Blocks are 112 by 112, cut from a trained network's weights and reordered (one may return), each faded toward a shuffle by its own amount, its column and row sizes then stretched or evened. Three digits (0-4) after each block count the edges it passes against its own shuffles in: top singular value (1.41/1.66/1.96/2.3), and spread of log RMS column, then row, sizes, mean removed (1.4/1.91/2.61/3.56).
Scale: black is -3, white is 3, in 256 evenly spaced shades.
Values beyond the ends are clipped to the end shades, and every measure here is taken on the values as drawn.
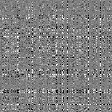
4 4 4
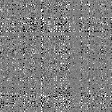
0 4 4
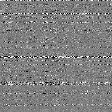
3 2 4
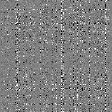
1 4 3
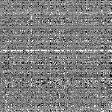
4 3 3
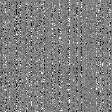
1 4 1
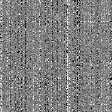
4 4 2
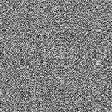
4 0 0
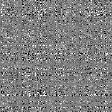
1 4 4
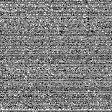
4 0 2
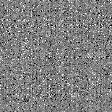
1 0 2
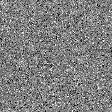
0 1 0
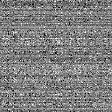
4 2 1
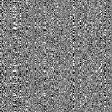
4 4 0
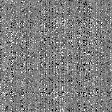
2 3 2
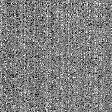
2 1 1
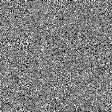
0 2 2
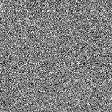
2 0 2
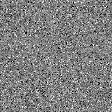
0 0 2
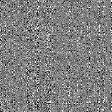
2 4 2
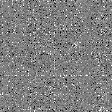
0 3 2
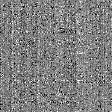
2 1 2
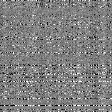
3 0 4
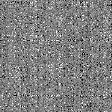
1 2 2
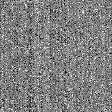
1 2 0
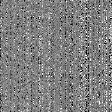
2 4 0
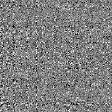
1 3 2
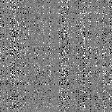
0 4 3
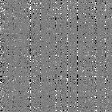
2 4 2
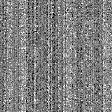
4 3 1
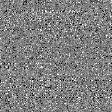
1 2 3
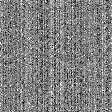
4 2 0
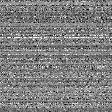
4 0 3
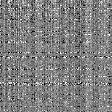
4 2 4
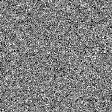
1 1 1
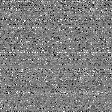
1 0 3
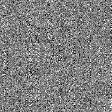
1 3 0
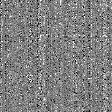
2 3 1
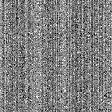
4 0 1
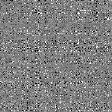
0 3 4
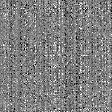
3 3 2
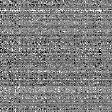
4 3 3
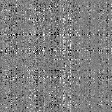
3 4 3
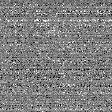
3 1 3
